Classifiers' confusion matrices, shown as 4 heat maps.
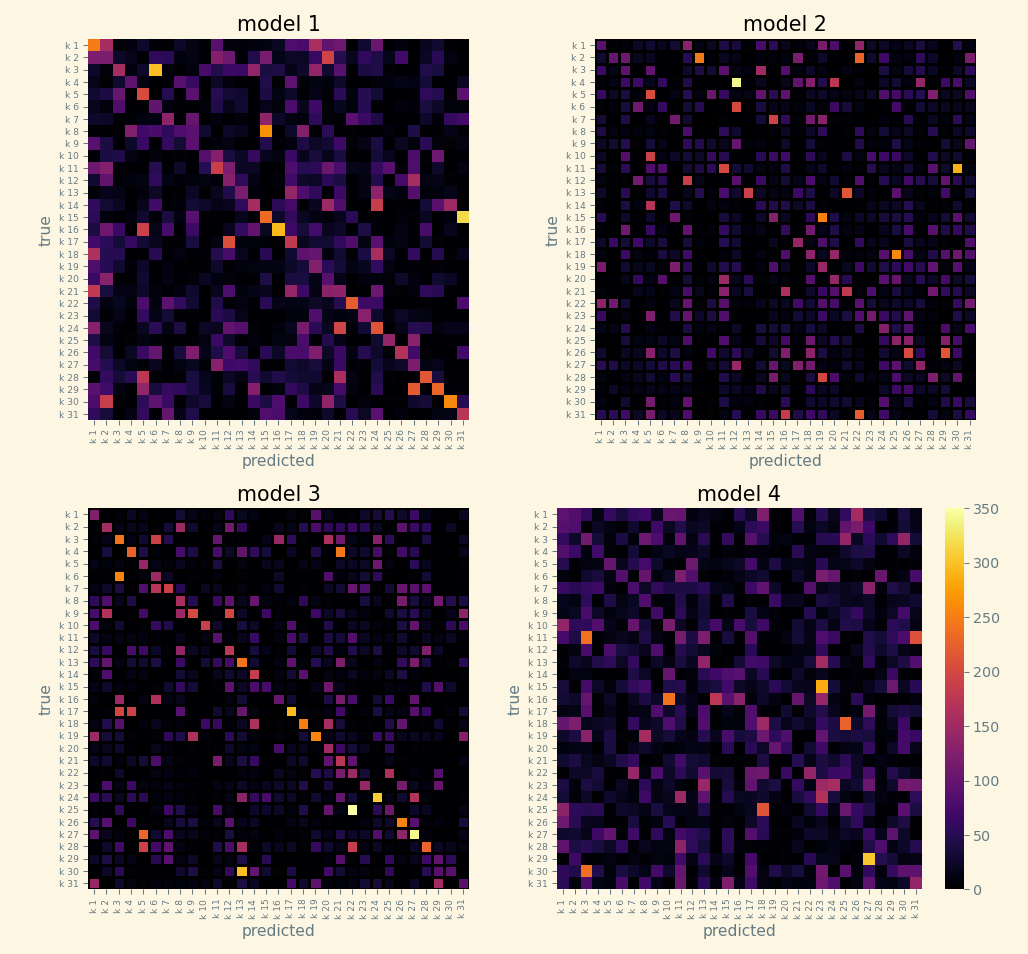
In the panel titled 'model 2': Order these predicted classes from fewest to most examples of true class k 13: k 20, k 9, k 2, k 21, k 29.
k 2, k 20, k 9, k 29, k 21
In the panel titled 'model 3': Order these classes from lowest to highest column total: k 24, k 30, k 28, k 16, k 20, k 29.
k 30, k 16, k 29, k 28, k 24, k 20
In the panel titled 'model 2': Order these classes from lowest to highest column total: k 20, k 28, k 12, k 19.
k 28, k 20, k 12, k 19
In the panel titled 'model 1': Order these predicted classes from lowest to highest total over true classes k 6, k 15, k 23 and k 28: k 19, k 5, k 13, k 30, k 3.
k 30, k 13, k 3, k 19, k 5
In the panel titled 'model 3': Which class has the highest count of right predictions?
k 27
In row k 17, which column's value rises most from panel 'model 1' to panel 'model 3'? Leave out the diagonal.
k 3
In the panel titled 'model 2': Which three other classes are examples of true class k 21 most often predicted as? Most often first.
k 16, k 11, k 28
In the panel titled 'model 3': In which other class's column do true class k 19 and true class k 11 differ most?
k 9
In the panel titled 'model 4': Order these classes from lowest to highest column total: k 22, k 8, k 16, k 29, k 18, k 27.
k 16, k 22, k 29, k 8, k 18, k 27
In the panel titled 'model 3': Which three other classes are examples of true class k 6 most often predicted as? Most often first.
k 3, k 20, k 24
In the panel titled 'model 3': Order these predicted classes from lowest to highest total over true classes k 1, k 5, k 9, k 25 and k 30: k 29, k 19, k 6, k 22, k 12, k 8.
k 6, k 29, k 19, k 8, k 12, k 22
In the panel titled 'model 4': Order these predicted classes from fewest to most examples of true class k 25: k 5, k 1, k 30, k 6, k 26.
k 5, k 6, k 26, k 30, k 1
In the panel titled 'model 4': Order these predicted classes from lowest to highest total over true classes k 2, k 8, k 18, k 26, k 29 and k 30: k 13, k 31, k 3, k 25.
k 31, k 13, k 3, k 25
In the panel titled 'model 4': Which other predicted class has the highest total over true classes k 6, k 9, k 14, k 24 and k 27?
k 11
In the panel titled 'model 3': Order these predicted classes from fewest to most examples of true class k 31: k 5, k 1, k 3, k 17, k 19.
k 5, k 3, k 17, k 19, k 1
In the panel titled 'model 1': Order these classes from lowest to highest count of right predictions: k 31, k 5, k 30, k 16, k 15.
k 31, k 5, k 15, k 30, k 16
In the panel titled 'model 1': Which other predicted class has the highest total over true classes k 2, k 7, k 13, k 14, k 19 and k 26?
k 24
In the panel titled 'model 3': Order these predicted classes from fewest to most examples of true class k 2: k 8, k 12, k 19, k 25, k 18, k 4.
k 25, k 4, k 18, k 19, k 12, k 8
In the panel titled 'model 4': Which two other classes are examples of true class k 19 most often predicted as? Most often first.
k 8, k 3
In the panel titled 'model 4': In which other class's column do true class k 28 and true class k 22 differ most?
k 7
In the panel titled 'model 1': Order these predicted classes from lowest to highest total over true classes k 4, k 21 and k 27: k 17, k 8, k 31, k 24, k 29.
k 31, k 29, k 8, k 24, k 17
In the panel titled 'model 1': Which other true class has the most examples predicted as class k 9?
k 26
